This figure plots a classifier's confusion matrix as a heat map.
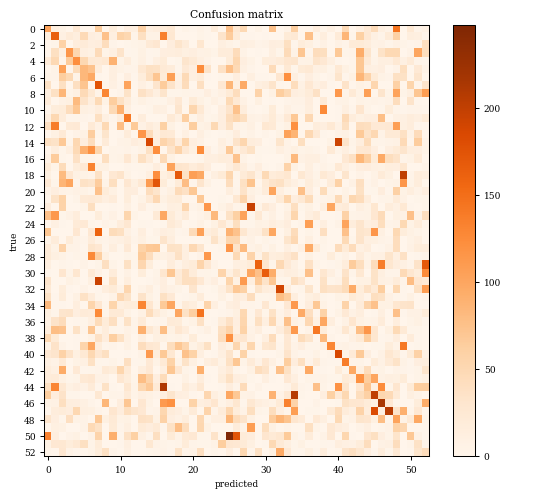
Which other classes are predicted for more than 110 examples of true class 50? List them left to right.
0, 25, 26
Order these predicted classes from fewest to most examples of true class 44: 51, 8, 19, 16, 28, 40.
28, 19, 8, 51, 40, 16
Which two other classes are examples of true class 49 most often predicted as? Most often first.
28, 18
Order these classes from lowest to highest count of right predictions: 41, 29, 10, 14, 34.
10, 34, 41, 29, 14
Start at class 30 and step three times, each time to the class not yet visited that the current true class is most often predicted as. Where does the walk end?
42
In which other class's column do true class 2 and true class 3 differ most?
51
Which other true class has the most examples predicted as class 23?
12
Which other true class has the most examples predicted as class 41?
24
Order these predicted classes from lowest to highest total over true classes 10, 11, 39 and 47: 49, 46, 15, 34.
15, 46, 34, 49
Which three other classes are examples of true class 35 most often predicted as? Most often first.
21, 7, 18
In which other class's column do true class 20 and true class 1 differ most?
16
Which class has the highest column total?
25
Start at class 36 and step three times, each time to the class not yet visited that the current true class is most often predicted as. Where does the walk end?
7
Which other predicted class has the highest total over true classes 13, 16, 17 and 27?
6
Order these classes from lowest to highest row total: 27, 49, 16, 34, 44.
49, 16, 27, 34, 44
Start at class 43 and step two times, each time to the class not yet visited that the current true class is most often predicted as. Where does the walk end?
34
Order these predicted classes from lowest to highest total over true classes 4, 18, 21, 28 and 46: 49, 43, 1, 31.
31, 1, 43, 49
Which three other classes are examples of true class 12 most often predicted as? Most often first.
1, 34, 48
